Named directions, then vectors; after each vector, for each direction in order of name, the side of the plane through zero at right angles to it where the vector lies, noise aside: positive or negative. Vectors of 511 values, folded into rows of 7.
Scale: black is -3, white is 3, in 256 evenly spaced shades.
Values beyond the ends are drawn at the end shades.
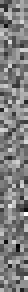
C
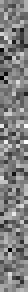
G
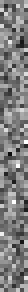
positive, positive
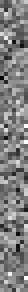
positive, positive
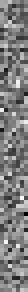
negative, positive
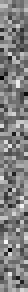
negative, positive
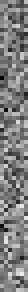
negative, positive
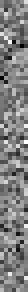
positive, positive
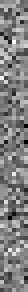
negative, negative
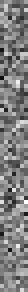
negative, positive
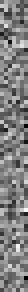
negative, negative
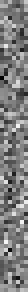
negative, positive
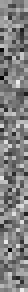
negative, positive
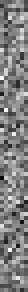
positive, negative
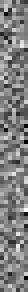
negative, negative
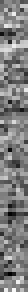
negative, negative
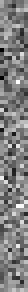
negative, positive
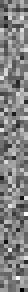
positive, negative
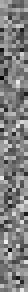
negative, positive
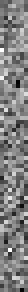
positive, negative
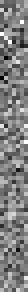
positive, positive
